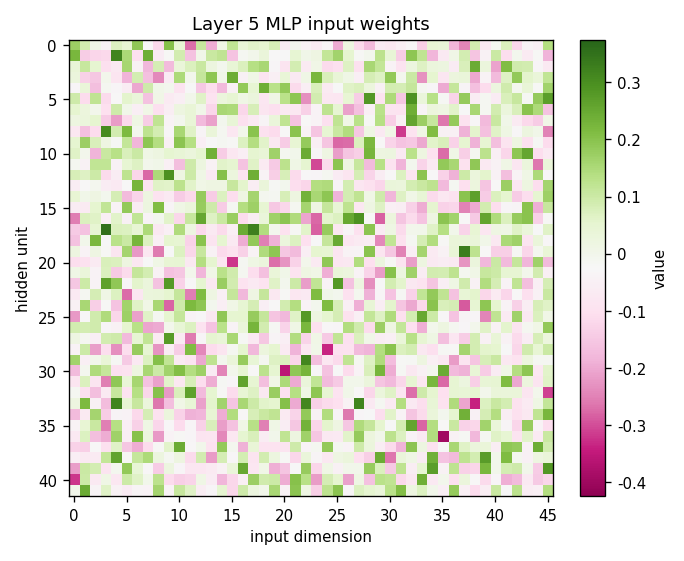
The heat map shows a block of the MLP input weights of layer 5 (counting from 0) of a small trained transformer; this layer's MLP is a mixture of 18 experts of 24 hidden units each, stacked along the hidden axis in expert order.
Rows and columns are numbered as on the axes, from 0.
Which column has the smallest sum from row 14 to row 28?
0
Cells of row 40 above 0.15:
3
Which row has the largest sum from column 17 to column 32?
41
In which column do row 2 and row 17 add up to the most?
17
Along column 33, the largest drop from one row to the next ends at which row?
26
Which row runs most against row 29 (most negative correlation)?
18
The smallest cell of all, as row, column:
36, 35
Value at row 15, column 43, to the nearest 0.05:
0.2
